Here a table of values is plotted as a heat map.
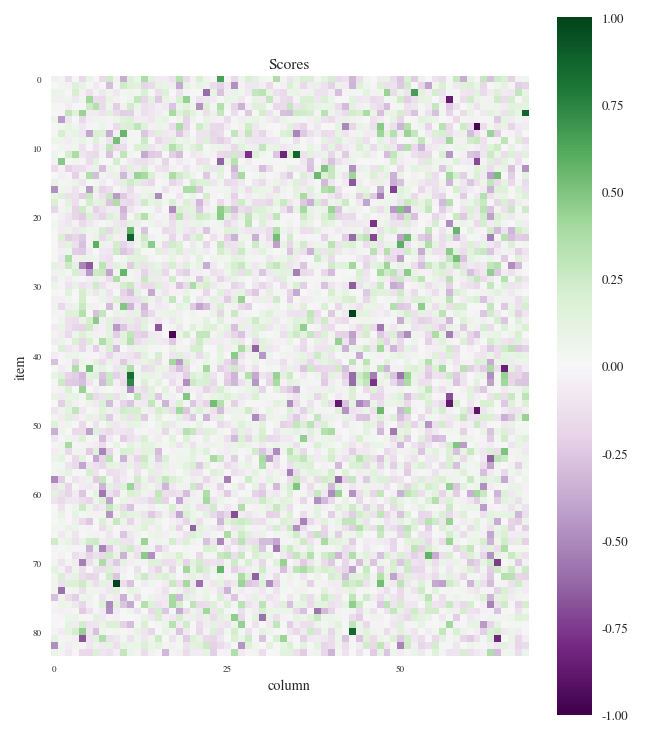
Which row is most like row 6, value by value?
74
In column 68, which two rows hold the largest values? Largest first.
5, 49
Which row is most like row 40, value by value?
78
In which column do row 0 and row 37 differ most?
17
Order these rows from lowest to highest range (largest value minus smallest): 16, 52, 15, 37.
52, 15, 16, 37
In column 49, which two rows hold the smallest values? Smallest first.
16, 51
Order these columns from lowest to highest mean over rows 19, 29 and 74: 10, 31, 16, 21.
21, 10, 16, 31
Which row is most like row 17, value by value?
36
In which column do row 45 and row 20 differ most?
4
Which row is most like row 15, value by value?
30
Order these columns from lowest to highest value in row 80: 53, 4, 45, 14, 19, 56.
14, 19, 53, 45, 56, 4
